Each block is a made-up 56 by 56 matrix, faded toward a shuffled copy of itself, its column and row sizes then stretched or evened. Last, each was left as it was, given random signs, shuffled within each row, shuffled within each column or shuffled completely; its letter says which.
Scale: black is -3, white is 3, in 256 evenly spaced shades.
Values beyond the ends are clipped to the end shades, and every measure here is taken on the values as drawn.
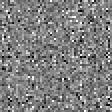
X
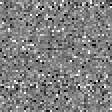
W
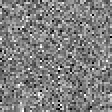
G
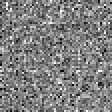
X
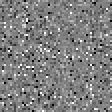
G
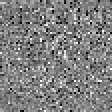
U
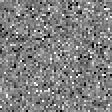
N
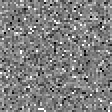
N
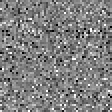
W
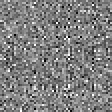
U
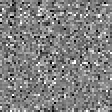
X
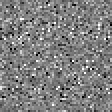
W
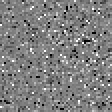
N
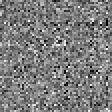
X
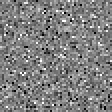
N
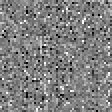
G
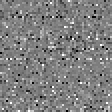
W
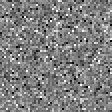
N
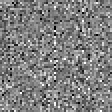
G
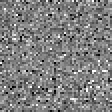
W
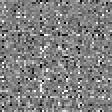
X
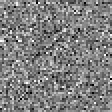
W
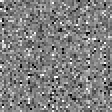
G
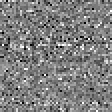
W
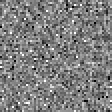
N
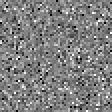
N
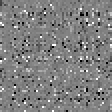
U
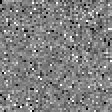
N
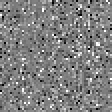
G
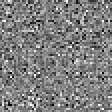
U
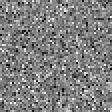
N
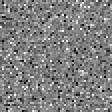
N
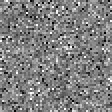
N
